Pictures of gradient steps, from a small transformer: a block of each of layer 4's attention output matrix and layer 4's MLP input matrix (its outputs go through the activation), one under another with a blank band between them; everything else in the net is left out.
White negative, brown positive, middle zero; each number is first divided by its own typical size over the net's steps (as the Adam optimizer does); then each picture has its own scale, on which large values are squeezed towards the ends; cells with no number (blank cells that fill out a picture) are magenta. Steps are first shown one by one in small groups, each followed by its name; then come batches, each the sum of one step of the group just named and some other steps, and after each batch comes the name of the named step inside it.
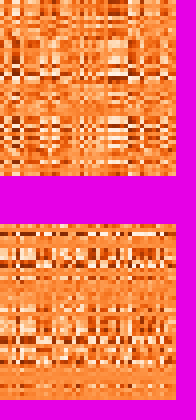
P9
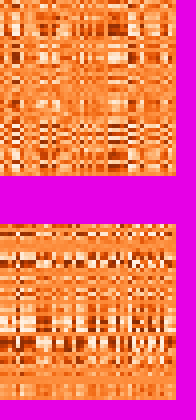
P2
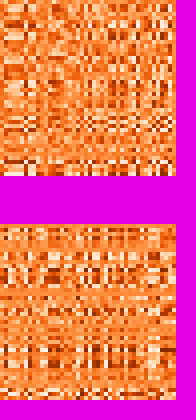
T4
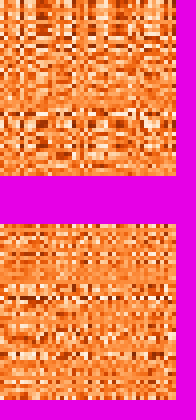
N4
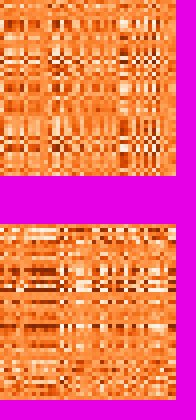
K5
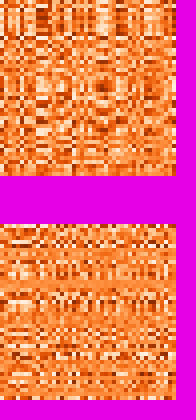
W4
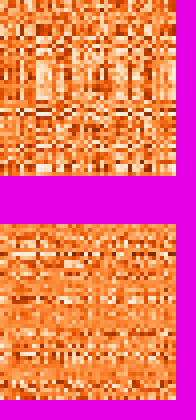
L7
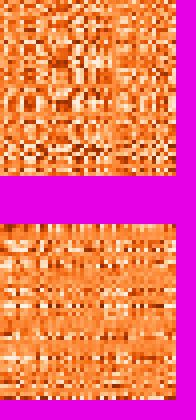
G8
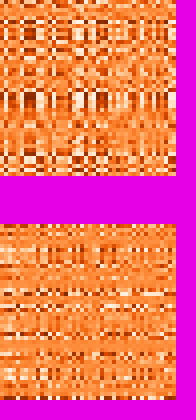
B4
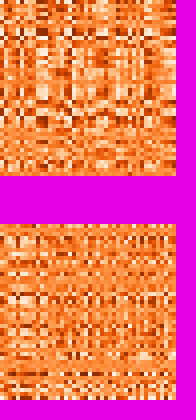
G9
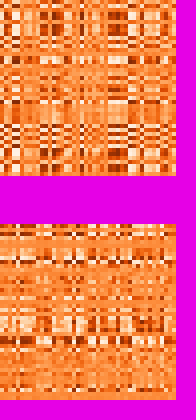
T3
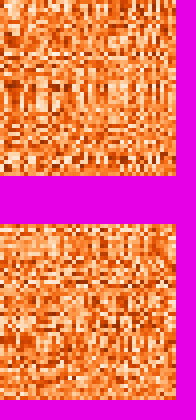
P2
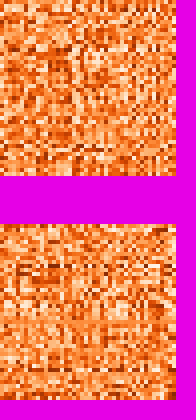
G8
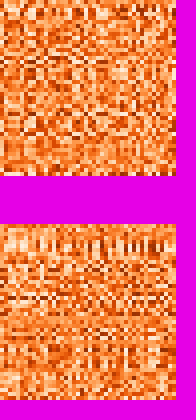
T4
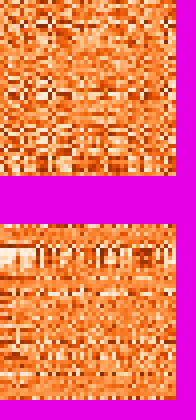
W4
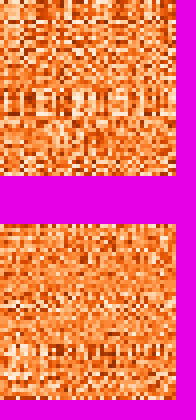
B4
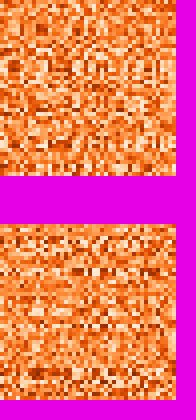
L7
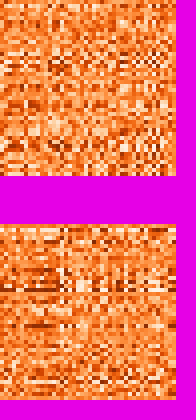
K5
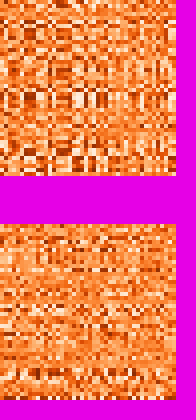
B4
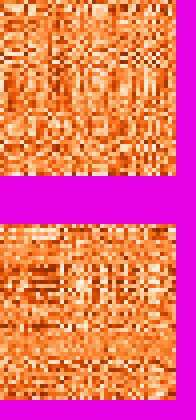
K5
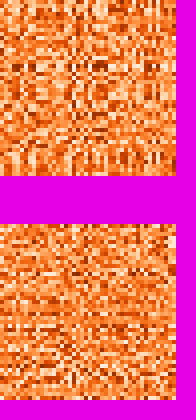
W4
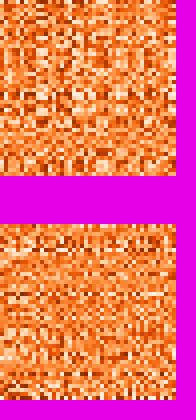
G9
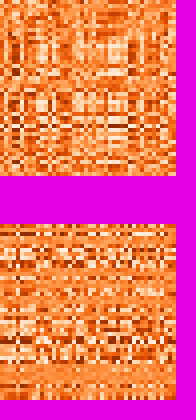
P9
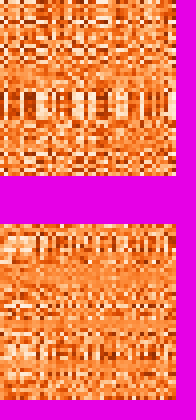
B4
